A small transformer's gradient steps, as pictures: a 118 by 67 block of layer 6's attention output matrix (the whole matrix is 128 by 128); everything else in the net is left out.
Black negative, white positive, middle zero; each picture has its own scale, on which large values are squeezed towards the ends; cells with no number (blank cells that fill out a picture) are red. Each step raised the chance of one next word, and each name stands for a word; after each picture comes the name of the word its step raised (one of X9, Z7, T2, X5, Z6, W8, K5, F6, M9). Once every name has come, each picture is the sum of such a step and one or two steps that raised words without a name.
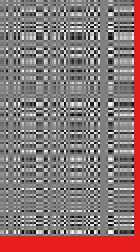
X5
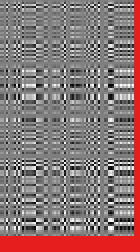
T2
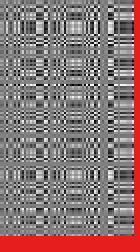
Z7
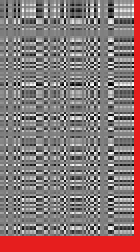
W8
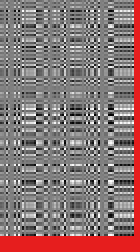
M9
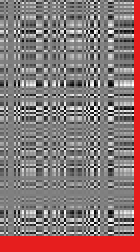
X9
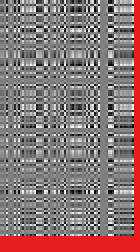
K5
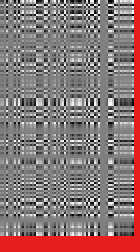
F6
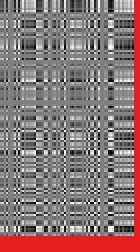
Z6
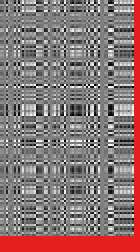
K5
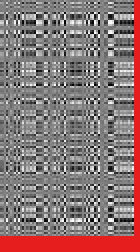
T2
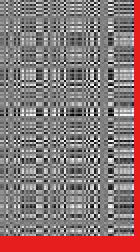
X5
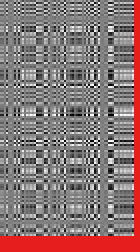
X5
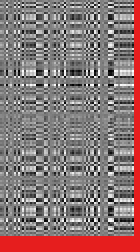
T2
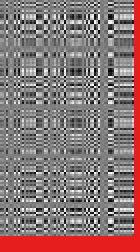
W8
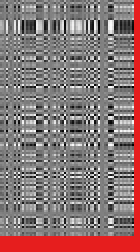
Z7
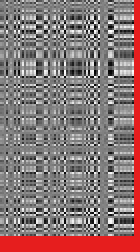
K5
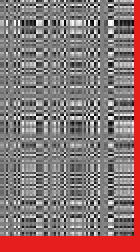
F6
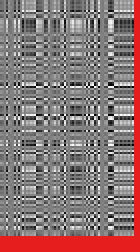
W8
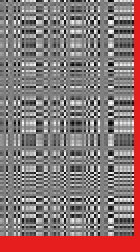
F6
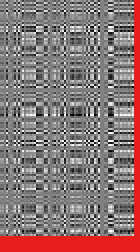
X5
